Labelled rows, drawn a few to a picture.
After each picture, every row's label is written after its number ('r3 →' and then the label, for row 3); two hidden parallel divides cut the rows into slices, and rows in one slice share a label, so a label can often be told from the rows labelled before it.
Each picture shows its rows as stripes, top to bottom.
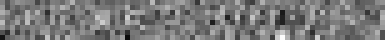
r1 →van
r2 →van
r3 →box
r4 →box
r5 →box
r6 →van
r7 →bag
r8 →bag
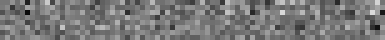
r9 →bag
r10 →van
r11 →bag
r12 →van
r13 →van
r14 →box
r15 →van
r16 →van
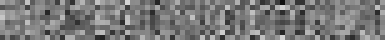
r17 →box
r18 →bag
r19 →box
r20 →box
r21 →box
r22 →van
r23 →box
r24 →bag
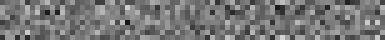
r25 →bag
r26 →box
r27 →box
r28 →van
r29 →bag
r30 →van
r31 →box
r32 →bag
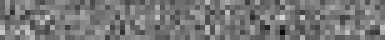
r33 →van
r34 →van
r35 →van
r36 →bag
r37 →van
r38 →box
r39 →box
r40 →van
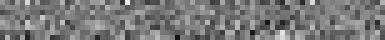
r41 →box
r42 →van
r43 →van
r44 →van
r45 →box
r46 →box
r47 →bag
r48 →bag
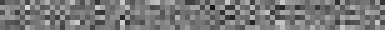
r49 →bag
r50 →box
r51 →bag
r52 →box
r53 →bag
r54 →van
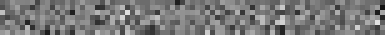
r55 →van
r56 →bag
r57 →box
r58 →bag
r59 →bag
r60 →box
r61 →box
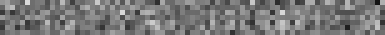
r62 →box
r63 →van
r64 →bag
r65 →van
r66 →bag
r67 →bag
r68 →van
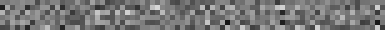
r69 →van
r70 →bag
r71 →box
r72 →van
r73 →box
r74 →bag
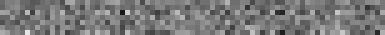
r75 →van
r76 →van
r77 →box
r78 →van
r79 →van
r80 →van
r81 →box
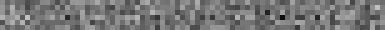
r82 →van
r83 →van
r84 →van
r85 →box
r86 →van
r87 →van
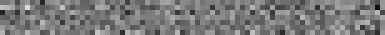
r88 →van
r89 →box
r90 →bag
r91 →van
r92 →van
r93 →van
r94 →box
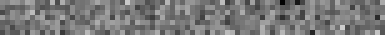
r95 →box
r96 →van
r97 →van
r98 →box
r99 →van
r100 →van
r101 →bag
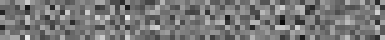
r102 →box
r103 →bag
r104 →bag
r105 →box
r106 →box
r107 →bag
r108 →van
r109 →box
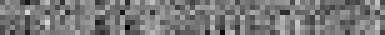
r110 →bag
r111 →van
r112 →box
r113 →bag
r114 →bag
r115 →bag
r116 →bag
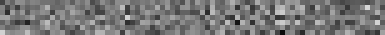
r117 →van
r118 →bag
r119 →bag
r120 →box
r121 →bag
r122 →van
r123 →box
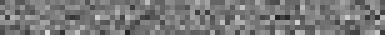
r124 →van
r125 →van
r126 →van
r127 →box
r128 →van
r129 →van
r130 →bag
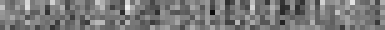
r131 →box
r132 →box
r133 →box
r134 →van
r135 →box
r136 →van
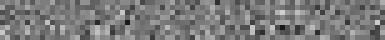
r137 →van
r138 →van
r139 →bag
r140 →van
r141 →bag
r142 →box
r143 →box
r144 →van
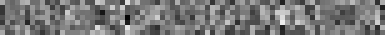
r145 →box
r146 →bag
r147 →bag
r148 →bag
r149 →bag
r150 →box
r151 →box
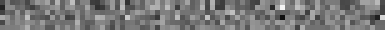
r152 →bag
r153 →bag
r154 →van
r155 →box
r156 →van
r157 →van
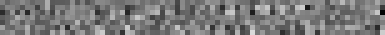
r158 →van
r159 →bag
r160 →bag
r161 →van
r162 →van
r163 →box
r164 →box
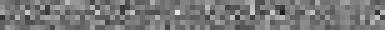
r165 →van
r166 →van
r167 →box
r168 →bag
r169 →van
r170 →van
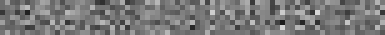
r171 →bag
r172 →van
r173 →bag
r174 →van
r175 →box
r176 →bag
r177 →van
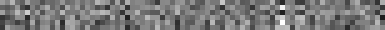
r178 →box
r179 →bag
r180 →box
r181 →bag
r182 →bag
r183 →bag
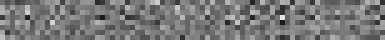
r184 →bag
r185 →box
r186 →box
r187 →bag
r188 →box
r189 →van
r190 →van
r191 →box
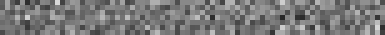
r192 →bag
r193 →van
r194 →van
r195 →box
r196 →van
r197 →bag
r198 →bag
